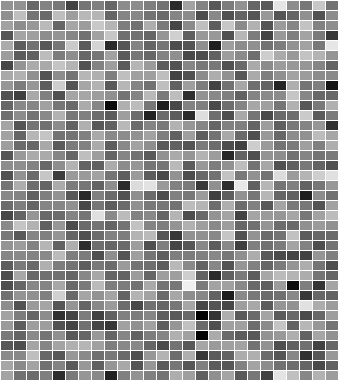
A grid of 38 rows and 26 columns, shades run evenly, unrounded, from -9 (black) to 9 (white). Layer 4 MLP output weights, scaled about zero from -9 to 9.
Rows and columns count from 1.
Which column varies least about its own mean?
3
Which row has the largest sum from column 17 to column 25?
18
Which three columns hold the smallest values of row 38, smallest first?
9, 5, 21
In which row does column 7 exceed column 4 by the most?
8
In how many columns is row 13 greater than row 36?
14
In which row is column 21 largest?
6
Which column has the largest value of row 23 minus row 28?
17
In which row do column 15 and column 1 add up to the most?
33
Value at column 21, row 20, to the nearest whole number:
4
